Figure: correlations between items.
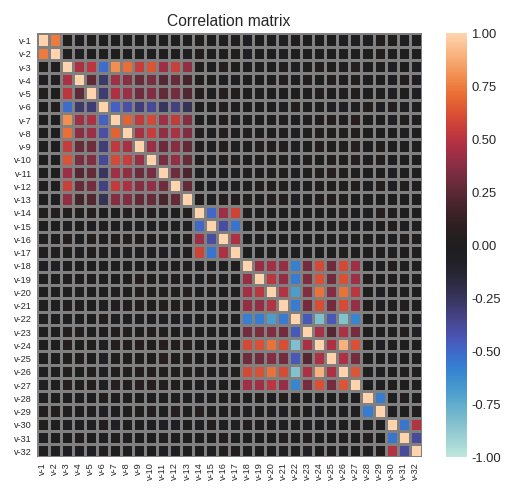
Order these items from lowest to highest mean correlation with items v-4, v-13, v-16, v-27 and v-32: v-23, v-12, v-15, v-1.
v-15, v-1, v-23, v-12
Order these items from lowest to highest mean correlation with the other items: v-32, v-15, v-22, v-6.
v-22, v-6, v-15, v-32
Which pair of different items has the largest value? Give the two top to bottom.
v-24, v-26
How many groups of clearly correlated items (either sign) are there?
6
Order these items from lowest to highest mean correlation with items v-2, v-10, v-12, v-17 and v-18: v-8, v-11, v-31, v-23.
v-31, v-23, v-11, v-8
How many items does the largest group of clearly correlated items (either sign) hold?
11
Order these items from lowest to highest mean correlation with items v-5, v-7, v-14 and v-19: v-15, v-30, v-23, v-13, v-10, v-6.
v-6, v-15, v-30, v-23, v-13, v-10
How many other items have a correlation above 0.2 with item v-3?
9
